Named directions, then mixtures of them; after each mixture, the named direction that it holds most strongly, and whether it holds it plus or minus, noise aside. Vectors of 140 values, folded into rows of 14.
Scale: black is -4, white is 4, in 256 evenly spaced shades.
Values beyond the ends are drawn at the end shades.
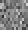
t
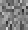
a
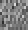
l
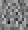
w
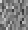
a, plus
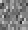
t, minus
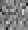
a, minus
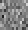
t, plus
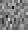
a, minus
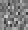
w, minus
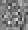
w, minus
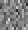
t, minus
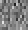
l, minus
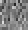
l, minus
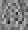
w, plus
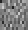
l, plus
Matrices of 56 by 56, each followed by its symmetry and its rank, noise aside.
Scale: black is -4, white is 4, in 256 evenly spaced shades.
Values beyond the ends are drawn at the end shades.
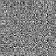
antisymmetric, rank six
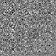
symmetric, rank seven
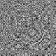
symmetric, rank six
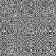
symmetric, rank five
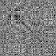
symmetric, rank five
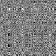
no symmetry, rank five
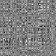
antisymmetric, rank six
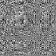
no symmetry, rank six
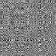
no symmetry, rank five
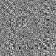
symmetric, rank seven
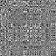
symmetric, rank five
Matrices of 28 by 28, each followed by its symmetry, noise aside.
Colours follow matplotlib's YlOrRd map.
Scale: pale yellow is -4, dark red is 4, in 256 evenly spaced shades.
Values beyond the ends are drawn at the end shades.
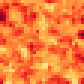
no symmetry.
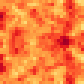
mirrored top to bottom.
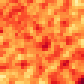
symmetric.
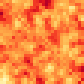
no symmetry.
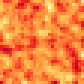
antisymmetric.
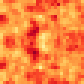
mirrored top to bottom.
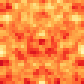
mirrored left to right.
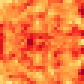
mirrored top to bottom.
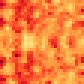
mirrored top to bottom.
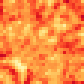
symmetric across the other diagonal.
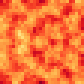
mirrored top to bottom.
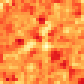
symmetric.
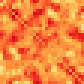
symmetric.
